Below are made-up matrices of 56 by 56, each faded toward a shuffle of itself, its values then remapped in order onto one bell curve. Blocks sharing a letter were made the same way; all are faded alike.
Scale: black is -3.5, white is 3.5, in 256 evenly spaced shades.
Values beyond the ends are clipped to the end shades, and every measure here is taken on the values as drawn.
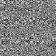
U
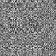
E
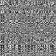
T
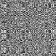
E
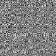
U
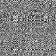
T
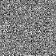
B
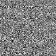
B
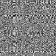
T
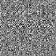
U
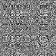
T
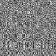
E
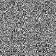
B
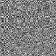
T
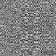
E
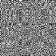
E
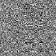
U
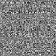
U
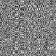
E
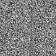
B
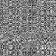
E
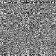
U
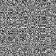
U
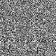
B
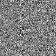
B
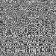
U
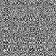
E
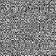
T
